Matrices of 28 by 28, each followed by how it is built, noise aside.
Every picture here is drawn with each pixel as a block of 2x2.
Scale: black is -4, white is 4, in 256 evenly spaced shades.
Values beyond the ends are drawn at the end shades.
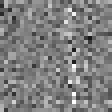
uneven columns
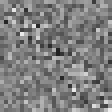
banded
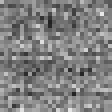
blocks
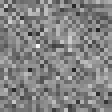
Toeplitz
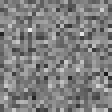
blocks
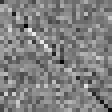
diagonal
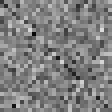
diagonal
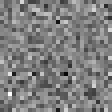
low rank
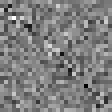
banded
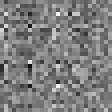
low rank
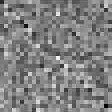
diagonal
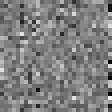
uneven columns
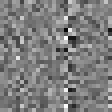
low rank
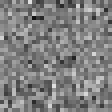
blocks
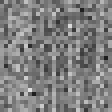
blocks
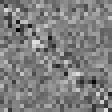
banded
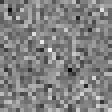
diagonal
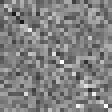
diagonal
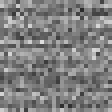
blocks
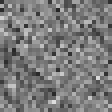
Toeplitz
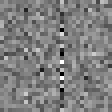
uneven columns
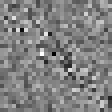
banded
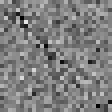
banded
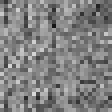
blocks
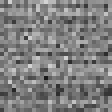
blocks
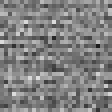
blocks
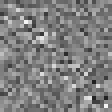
banded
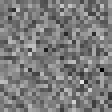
Toeplitz
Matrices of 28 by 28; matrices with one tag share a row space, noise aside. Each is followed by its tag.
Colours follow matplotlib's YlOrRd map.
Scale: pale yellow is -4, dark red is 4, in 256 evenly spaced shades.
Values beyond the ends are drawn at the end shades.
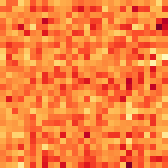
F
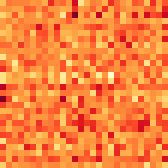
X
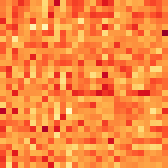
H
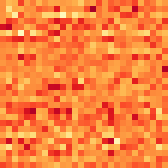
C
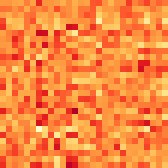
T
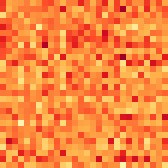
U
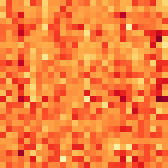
F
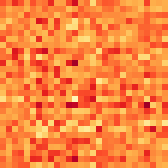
T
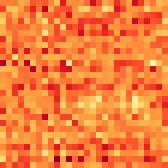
H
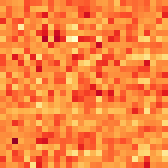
T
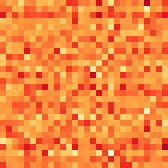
X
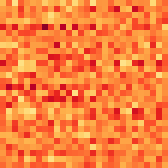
C
